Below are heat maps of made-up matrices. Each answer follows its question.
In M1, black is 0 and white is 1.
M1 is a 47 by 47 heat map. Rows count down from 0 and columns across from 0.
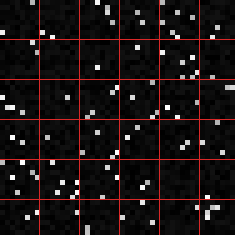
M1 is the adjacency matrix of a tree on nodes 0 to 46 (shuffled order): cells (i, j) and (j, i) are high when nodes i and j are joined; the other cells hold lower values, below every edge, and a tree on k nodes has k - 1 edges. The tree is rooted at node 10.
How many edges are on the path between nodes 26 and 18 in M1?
6
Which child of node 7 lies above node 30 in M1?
35
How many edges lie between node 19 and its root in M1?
3
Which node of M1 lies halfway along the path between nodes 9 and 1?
2
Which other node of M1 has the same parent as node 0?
4
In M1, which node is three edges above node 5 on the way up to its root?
42
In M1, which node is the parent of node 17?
23
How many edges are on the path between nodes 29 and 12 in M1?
2
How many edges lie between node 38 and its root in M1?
4
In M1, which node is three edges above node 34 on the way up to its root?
32
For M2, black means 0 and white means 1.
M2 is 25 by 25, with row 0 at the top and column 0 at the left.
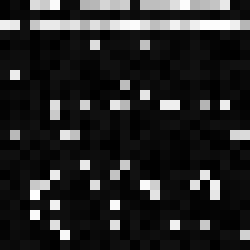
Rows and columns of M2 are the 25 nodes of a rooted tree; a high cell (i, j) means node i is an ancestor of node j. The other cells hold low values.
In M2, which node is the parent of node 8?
16
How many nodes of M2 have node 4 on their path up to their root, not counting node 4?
2
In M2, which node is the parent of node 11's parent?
17
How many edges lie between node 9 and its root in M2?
4
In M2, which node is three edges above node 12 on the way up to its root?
10
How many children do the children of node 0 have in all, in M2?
4
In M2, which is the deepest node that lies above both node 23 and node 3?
2
